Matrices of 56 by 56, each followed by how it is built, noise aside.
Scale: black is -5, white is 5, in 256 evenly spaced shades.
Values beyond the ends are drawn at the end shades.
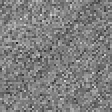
Hankel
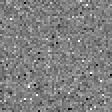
sparse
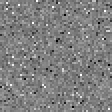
sparse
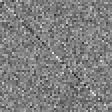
diagonal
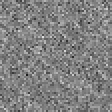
Toeplitz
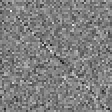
diagonal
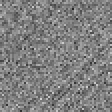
Hankel
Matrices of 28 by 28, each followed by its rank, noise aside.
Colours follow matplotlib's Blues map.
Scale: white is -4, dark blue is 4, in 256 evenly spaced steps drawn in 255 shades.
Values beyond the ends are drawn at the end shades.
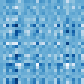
two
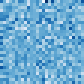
six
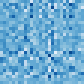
four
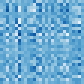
two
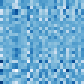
two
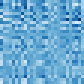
three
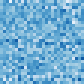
eight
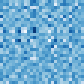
four
